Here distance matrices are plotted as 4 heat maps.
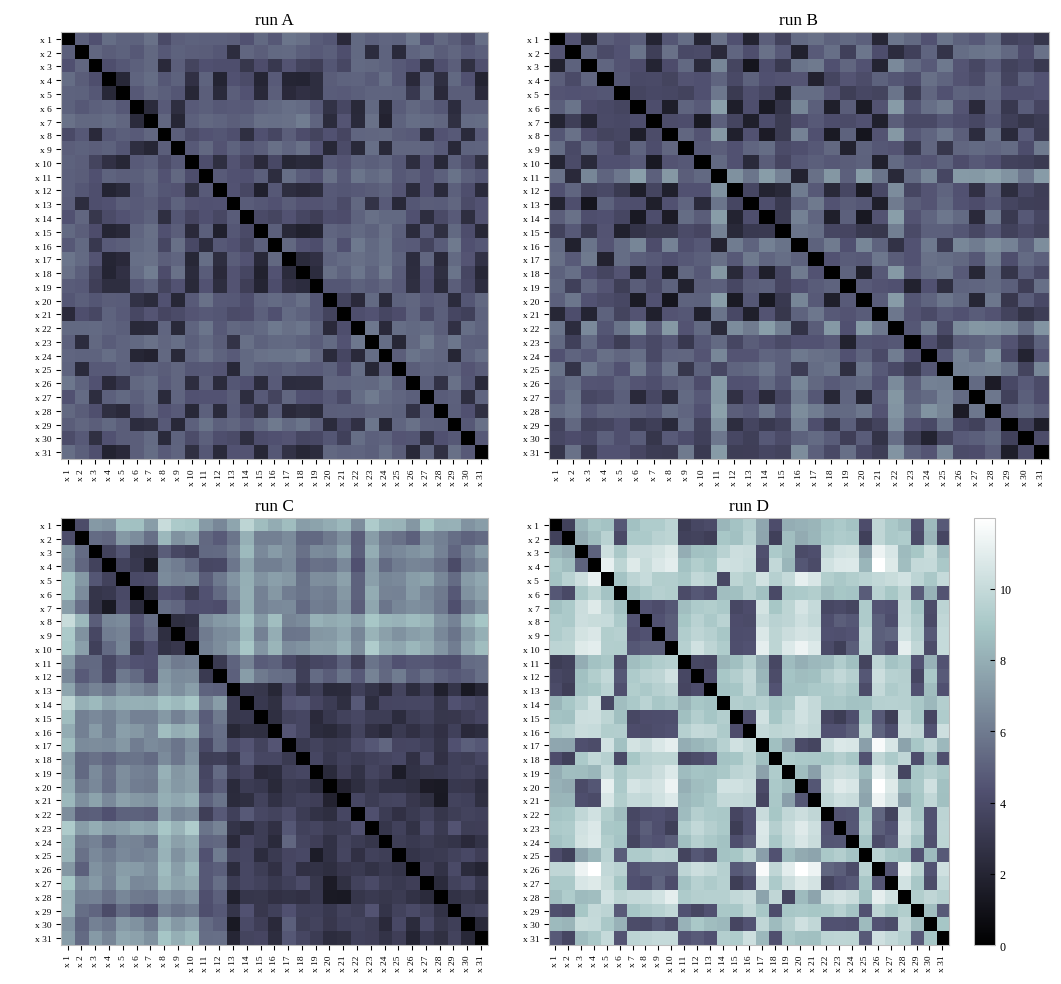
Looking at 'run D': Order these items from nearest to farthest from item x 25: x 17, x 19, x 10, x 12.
x 12, x 17, x 19, x 10
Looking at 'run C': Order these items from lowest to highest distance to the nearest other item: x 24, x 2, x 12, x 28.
x 28, x 24, x 12, x 2
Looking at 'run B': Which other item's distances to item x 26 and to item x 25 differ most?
x 28
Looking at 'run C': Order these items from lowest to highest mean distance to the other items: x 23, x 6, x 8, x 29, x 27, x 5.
x 29, x 27, x 23, x 6, x 5, x 8
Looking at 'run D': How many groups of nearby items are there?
5
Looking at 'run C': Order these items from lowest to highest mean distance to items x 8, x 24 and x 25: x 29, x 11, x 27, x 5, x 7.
x 29, x 27, x 11, x 7, x 5
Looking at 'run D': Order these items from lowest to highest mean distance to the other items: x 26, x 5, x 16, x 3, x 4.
x 16, x 26, x 3, x 4, x 5
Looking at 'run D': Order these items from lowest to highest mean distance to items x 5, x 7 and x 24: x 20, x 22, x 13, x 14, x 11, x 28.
x 22, x 14, x 11, x 13, x 28, x 20
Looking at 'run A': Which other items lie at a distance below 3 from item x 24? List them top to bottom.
x 6, x 7, x 9, x 20, x 22, x 29
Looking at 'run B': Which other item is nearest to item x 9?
x 19
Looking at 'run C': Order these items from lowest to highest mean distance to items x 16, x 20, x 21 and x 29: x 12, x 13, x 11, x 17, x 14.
x 13, x 14, x 17, x 11, x 12
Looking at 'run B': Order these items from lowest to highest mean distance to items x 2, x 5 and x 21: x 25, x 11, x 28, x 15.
x 15, x 25, x 11, x 28
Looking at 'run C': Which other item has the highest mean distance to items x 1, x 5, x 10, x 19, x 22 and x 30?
x 8
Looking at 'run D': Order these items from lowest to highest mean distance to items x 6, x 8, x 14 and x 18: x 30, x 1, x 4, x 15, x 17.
x 1, x 30, x 15, x 17, x 4
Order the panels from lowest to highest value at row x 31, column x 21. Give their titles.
run C, run B, run A, run D
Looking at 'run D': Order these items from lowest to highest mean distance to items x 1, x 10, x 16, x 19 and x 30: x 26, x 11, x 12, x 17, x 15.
x 15, x 26, x 11, x 12, x 17
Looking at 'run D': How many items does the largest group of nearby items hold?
12
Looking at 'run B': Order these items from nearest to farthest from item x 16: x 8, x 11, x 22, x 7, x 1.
x 11, x 22, x 7, x 1, x 8
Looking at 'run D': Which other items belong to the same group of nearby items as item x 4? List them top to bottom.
x 3, x 17, x 20, x 21
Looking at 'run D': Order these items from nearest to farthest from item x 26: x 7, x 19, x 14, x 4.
x 7, x 14, x 19, x 4
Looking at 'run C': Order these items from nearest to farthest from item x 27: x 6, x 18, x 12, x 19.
x 19, x 18, x 12, x 6
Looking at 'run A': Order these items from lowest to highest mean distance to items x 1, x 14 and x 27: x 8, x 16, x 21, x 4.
x 8, x 21, x 16, x 4
